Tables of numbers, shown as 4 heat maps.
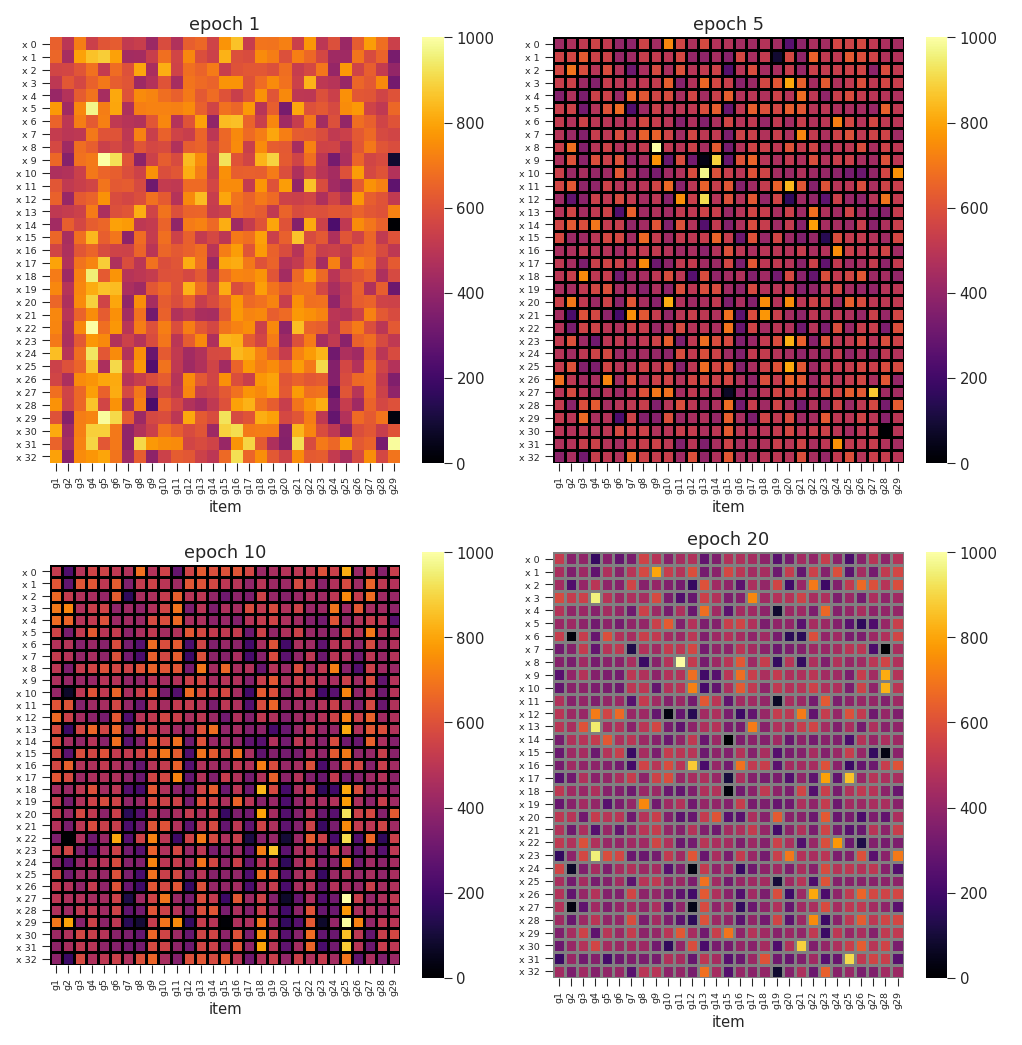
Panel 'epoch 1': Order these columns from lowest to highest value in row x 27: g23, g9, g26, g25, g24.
g24, g9, g26, g25, g23
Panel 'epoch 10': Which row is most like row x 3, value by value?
x 4
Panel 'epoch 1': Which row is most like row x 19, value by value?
x 1
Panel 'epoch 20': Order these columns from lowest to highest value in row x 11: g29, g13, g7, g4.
g7, g4, g29, g13
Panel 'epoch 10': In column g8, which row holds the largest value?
x 0
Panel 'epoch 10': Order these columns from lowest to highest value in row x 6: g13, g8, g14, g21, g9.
g8, g14, g21, g13, g9
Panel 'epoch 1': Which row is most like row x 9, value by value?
x 29
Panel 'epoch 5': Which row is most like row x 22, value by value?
x 28
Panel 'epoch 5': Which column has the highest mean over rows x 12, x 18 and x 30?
g13
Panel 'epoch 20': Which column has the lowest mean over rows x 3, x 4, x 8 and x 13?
g19
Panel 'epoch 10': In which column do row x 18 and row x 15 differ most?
g18
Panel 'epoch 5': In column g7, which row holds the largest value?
x 21
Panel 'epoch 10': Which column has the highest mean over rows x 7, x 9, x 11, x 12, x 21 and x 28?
g25
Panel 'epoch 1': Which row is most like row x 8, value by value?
x 16
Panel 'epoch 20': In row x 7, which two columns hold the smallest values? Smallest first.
g28, g7
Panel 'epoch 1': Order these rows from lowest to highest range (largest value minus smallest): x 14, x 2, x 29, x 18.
x 2, x 18, x 14, x 29
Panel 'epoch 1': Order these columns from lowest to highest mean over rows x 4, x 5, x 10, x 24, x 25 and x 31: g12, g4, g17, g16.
g12, g16, g17, g4
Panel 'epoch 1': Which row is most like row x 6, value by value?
x 23
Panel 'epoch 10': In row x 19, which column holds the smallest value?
g20
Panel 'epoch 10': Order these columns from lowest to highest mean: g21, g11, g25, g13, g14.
g21, g14, g11, g13, g25
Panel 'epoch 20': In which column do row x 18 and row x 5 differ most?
g15
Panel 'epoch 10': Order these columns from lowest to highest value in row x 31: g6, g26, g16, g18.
g6, g26, g16, g18
